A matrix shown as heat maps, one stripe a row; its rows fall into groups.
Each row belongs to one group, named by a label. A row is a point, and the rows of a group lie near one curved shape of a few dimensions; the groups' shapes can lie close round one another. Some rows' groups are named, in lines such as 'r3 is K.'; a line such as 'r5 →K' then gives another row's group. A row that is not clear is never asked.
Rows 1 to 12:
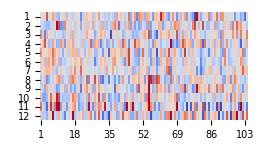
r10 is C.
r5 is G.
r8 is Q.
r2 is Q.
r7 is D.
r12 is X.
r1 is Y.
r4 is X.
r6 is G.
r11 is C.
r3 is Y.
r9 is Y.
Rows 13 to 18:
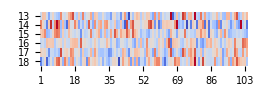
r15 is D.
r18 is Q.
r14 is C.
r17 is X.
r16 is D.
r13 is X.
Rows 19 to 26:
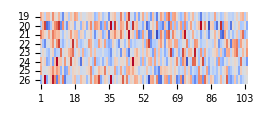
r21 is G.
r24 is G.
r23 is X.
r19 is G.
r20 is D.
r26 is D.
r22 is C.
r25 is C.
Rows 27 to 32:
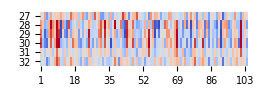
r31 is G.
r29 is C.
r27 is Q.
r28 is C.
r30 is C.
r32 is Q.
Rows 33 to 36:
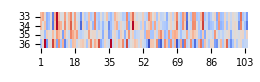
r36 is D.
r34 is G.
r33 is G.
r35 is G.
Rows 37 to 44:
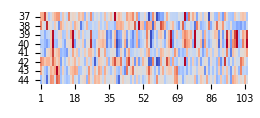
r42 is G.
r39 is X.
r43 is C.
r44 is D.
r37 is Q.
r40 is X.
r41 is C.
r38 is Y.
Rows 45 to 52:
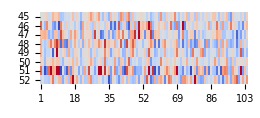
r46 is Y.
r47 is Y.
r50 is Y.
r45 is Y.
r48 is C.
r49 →G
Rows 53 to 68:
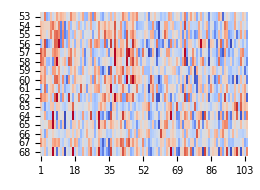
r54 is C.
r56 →D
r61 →D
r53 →Q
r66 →Y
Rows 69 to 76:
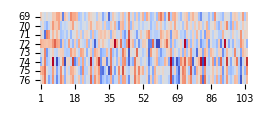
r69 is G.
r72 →G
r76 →X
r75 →X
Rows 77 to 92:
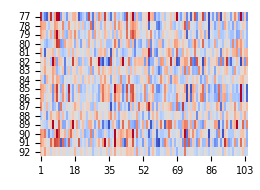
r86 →G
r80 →Q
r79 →C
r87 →Y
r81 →Y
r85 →G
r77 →C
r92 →D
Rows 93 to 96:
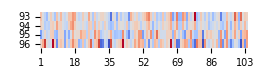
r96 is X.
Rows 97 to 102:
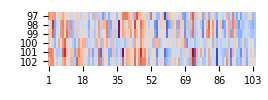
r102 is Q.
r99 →D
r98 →D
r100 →C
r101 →Q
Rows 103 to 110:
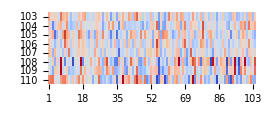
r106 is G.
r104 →Y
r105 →Q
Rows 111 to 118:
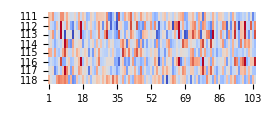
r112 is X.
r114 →Q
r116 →X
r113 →X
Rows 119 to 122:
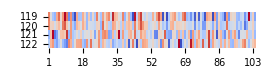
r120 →C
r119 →C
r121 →D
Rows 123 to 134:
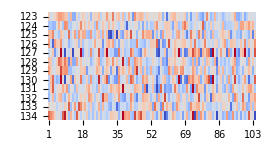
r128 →C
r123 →C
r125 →X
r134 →G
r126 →Y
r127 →X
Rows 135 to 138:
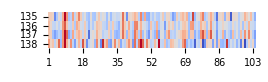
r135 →Q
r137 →Q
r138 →C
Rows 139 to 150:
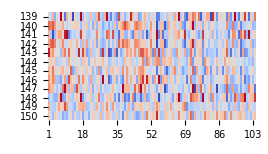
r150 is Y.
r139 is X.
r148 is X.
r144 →Y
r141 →C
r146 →Y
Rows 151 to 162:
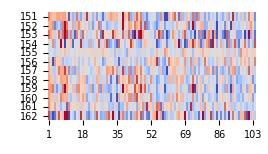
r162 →C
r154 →X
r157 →C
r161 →Y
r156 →Y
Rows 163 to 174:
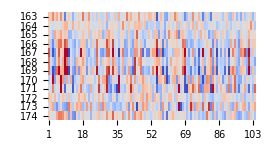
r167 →C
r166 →C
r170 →D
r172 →Y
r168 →C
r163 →D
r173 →X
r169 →C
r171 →X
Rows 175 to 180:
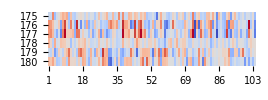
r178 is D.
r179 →Q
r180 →Y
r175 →D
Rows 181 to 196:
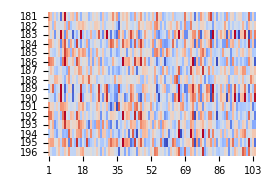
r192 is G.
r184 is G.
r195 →G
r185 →G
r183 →X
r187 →X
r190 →X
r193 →Q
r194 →X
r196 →Y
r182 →Y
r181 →G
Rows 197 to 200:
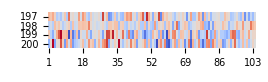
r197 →Y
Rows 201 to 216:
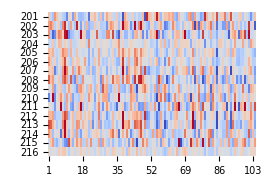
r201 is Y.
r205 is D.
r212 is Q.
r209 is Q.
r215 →X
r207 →Q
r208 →C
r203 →C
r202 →G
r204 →D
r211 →X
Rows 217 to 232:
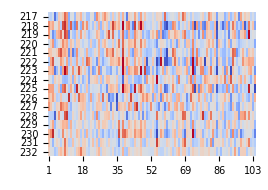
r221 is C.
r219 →C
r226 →X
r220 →D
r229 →D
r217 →D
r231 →G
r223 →Q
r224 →Y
